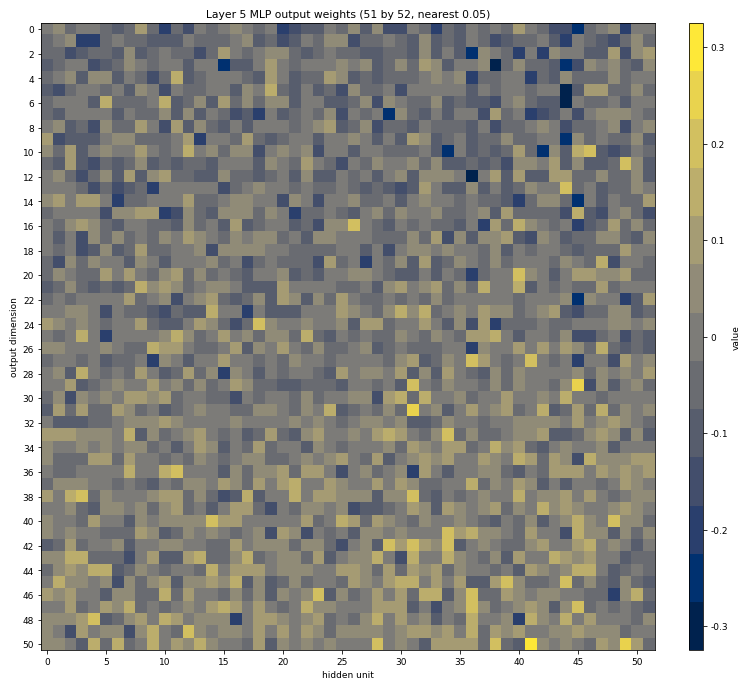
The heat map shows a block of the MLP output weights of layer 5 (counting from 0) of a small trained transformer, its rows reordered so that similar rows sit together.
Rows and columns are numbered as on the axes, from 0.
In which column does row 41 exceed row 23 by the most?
45
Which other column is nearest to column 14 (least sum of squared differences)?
35
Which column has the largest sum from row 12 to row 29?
32
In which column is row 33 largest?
34
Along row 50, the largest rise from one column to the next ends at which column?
41
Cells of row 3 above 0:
12
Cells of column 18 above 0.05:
8
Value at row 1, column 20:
-0.15
